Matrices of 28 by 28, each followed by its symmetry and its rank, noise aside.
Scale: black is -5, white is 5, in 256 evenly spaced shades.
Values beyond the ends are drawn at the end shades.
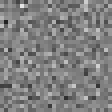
antisymmetric, rank six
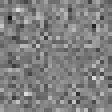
antisymmetric, rank eight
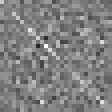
symmetric, rank eight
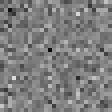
symmetric, rank eight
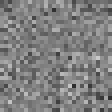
no symmetry, rank eight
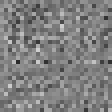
no symmetry, rank six
